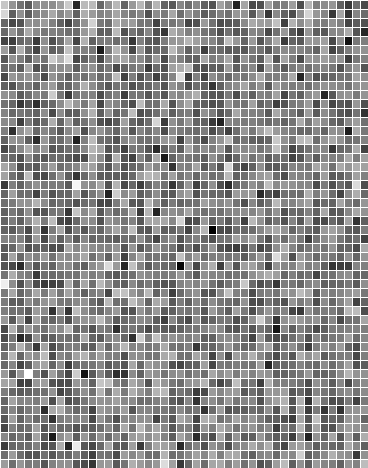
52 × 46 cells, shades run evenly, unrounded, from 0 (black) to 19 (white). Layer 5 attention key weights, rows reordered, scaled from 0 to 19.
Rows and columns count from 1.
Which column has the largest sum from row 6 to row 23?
45
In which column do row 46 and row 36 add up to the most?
13
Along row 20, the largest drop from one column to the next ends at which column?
5
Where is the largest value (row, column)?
42, 4
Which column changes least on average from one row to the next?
12
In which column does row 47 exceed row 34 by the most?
40
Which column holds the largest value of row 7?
9
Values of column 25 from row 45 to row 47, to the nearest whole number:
4 9 5
